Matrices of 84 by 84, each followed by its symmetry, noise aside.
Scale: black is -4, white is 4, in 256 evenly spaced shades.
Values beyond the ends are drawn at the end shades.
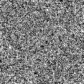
symmetric.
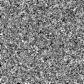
symmetric across the other diagonal.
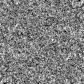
same after a half turn.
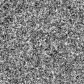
symmetric.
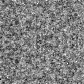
mirrored top to bottom.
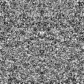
mirrored left to right.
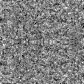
mirrored top to bottom.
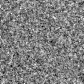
antisymmetric.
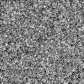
symmetric.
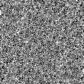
same after a half turn.
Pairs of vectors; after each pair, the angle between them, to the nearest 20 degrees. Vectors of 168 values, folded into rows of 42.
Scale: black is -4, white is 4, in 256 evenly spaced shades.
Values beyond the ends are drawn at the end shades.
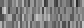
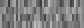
80 degrees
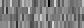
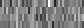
160 degrees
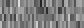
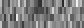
40 degrees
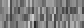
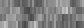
120 degrees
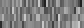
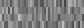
100 degrees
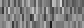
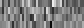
20 degrees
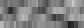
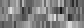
140 degrees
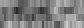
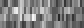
140 degrees
